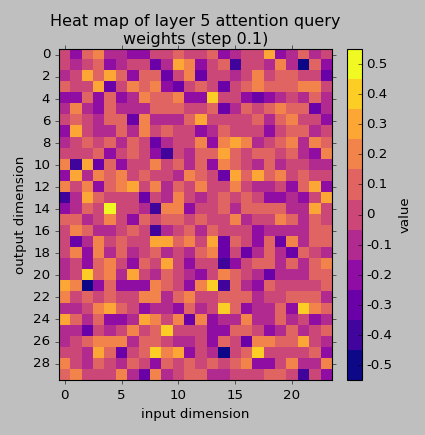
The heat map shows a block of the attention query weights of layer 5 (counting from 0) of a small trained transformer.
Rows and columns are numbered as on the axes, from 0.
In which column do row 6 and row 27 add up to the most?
17
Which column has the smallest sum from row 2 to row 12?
9
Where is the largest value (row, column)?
14, 4
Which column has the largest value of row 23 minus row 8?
21
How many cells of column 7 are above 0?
12
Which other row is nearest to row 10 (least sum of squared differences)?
22
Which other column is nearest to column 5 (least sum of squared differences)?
11
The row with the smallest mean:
1
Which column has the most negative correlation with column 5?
10
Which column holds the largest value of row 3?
3
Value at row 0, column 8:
0
